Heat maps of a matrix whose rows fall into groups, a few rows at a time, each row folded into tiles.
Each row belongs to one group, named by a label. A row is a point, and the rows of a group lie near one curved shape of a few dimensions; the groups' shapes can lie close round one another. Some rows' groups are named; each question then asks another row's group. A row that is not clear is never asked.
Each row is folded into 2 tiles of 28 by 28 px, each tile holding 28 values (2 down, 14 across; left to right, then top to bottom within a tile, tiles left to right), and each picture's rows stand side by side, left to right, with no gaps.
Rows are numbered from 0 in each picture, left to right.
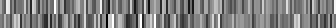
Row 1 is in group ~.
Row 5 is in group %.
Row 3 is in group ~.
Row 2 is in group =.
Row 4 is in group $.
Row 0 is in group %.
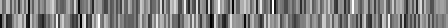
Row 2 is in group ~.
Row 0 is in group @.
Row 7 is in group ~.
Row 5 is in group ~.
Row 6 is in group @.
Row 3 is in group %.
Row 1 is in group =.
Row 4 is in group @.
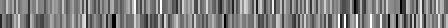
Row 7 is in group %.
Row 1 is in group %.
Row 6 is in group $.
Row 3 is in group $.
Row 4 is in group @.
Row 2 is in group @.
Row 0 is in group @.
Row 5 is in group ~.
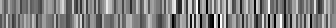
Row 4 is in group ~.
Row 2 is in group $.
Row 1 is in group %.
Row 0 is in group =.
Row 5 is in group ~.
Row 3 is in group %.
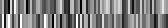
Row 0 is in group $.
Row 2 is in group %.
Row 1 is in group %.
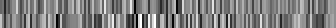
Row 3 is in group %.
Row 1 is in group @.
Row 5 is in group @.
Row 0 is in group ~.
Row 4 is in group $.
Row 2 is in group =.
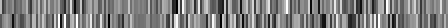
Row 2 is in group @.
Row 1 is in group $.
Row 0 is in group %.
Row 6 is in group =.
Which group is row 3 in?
$
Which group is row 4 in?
~
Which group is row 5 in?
%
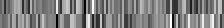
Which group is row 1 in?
@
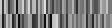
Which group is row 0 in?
~
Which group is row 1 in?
~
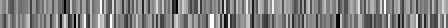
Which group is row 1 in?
%
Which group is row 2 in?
~
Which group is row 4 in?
@
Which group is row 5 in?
~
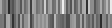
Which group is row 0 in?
%
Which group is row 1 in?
%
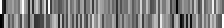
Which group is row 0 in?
@
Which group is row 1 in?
$
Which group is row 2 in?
~
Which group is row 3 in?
%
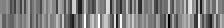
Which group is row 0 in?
~
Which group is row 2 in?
$
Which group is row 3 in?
@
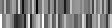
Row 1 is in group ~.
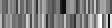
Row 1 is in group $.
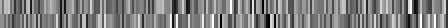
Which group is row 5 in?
%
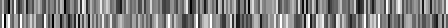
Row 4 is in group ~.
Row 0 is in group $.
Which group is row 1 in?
%
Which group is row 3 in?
=
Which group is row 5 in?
=
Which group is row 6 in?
=
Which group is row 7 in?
%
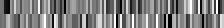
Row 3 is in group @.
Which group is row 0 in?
$
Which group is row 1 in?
~
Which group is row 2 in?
$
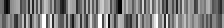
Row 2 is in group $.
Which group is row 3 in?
$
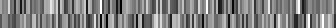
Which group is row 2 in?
~
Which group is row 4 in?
%
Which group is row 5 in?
=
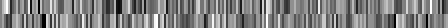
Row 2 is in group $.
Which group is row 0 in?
%
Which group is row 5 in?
$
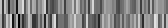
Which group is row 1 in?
@
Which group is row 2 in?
$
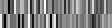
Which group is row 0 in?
%
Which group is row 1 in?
@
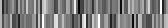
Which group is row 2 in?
@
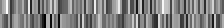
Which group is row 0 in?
%
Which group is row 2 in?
%
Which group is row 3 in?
~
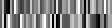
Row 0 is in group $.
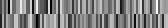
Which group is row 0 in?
@
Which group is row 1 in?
~
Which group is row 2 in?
%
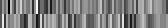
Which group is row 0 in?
@
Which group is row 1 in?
~
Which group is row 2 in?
~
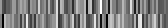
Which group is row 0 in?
$
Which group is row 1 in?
~
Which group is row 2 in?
=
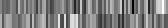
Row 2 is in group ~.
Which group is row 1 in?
$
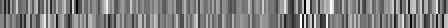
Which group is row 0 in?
~
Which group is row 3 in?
%
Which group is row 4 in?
$
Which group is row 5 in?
%
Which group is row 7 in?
~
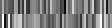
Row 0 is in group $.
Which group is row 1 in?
~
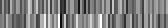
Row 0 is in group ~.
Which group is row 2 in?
%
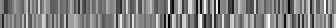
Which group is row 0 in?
$
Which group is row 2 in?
$
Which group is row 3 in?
@
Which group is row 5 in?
%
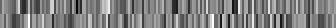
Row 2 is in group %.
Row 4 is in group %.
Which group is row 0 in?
=
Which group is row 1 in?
~
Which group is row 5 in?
@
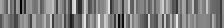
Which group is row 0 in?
~
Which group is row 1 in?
=
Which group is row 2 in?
@
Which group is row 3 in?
$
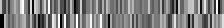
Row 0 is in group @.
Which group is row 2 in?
@
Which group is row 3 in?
@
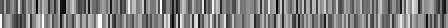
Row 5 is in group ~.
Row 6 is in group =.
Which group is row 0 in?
=
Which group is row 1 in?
$
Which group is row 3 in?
~
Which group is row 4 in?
~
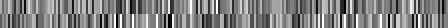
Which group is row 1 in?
~
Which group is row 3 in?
@
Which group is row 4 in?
@
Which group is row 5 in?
=
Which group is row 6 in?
$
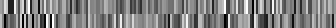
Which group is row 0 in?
%
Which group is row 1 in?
%
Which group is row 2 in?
$
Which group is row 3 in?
@
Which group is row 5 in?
%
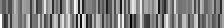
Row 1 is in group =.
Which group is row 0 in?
~
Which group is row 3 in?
%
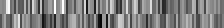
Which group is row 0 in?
%
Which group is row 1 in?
%
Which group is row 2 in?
$
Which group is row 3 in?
$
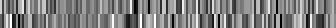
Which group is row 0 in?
~
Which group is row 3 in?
%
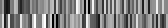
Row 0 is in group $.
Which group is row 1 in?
@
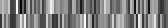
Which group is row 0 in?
%
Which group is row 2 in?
=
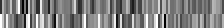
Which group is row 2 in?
$
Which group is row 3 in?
=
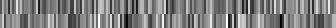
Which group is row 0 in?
@
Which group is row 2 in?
~
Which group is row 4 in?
$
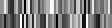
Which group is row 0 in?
%
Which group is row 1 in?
@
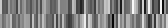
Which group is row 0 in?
=
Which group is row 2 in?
@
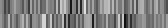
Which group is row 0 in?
$
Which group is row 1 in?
~
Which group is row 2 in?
~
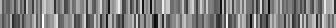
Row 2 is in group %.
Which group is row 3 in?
$
